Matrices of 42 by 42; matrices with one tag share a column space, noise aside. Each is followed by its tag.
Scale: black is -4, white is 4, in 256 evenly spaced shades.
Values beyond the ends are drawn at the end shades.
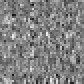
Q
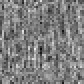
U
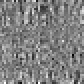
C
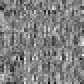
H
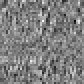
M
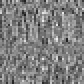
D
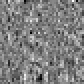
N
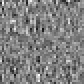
M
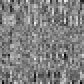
C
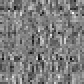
H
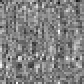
U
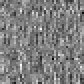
H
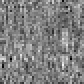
U
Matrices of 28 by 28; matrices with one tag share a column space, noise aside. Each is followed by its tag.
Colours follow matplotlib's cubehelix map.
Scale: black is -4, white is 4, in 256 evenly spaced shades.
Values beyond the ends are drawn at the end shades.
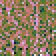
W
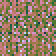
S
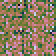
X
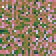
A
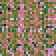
A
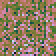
W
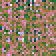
X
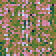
W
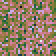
A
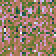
S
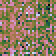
W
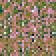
S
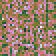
A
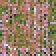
W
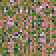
S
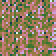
X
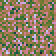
A
